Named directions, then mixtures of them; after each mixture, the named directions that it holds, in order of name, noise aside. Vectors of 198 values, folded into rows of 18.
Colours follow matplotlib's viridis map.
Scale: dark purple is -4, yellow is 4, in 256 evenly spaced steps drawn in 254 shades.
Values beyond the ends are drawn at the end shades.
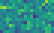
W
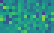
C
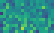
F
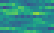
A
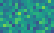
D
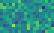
D, W.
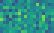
C, D.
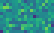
F, W.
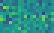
C.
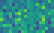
C, D.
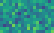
D.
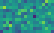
D, W.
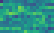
A, C.
